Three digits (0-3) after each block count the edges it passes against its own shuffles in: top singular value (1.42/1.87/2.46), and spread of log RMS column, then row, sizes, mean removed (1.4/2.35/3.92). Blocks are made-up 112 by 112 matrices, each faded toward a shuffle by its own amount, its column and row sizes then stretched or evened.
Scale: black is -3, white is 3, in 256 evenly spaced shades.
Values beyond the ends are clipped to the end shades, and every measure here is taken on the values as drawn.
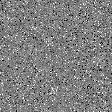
0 1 0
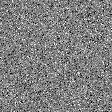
0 0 0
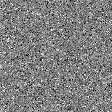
1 0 0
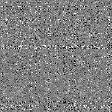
0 2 2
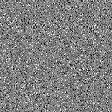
2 0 0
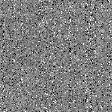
0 2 0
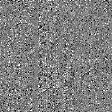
1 2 1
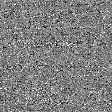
0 0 2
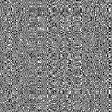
3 2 0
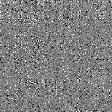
2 1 1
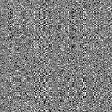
3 2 1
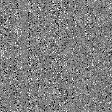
0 2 0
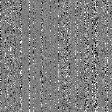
0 3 0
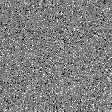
1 0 0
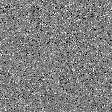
0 0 1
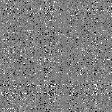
0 2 2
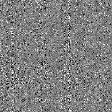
2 2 1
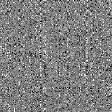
2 2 1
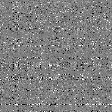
2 1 2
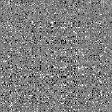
2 2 2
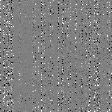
0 3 1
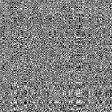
3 2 2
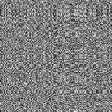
3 1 1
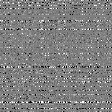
3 1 3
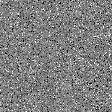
1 1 0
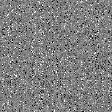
1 2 0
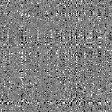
3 2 2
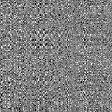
3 2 1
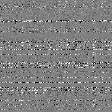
1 1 3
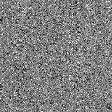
1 1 0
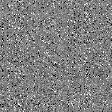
0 2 1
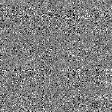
0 2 2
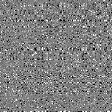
3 1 2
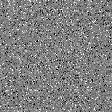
2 0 0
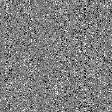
1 2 0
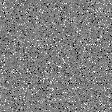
0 0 1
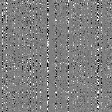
2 3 1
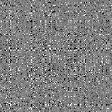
3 2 2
